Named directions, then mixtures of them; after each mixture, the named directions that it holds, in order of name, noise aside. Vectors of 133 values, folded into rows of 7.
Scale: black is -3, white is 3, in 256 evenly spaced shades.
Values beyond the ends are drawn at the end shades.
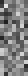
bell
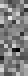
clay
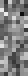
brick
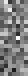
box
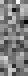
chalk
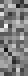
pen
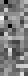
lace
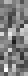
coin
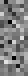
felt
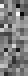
brick, clay, pen.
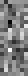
coin, felt, lace.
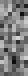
box, brick, pen.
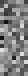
bell, felt.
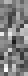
coin.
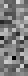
bell, box, felt.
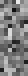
chalk, coin, lace.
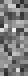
lace, pen.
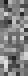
brick, clay, felt.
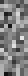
bell, clay, pen.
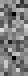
coin, felt, pen.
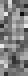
brick, pen.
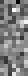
chalk.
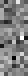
bell, chalk, felt.
